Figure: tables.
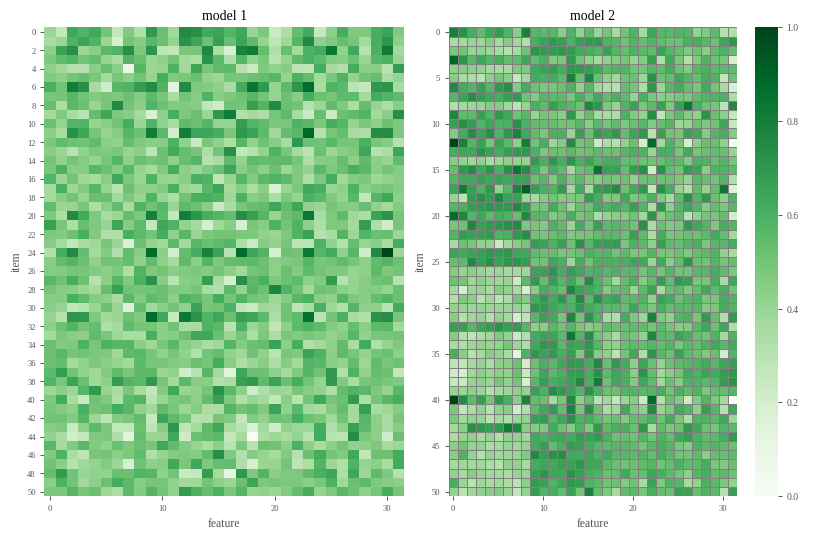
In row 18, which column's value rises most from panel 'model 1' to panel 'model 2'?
28
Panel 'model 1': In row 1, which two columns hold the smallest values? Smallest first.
6, 20
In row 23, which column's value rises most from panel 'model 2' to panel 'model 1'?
5
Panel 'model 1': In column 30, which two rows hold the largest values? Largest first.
24, 2
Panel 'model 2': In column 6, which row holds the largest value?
43
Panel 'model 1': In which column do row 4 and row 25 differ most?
7
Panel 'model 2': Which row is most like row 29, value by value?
23
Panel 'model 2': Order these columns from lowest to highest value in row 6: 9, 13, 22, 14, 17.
17, 14, 9, 13, 22
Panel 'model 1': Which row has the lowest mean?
44
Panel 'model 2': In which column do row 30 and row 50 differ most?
30
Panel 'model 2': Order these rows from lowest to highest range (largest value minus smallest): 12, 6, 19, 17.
19, 6, 17, 12
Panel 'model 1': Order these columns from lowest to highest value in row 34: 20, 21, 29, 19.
29, 21, 19, 20
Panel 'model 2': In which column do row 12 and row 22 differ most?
22
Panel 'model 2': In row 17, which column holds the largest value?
8
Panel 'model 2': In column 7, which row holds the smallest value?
35
